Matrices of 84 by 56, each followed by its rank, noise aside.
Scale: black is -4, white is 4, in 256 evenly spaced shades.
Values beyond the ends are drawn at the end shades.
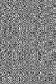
six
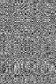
six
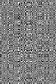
five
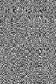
seven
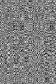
six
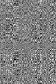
five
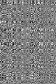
five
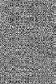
six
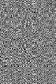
seven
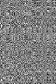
eight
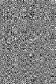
eight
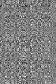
seven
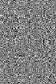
eight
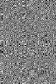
eight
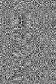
seven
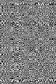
six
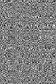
eight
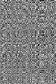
six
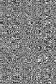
seven
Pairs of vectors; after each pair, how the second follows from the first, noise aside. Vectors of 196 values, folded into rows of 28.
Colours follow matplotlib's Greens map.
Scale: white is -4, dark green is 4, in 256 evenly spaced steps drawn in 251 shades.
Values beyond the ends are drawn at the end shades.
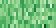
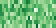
wrapped around, negated.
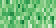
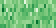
reversed, partly zeroed.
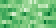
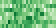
reversed, negated.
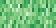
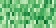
reversed, negated.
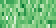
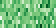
wrapped around, negated.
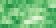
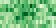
wrapped around, negated.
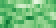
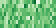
sign-scrambled.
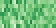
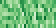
wrapped around.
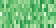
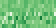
reversed, partly zeroed.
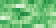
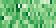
sign-scrambled.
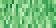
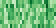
sign-scrambled.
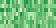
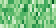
wrapped around, negated.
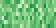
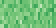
wrapped around, shrunk.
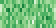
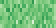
shrunk.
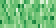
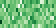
sign-scrambled.
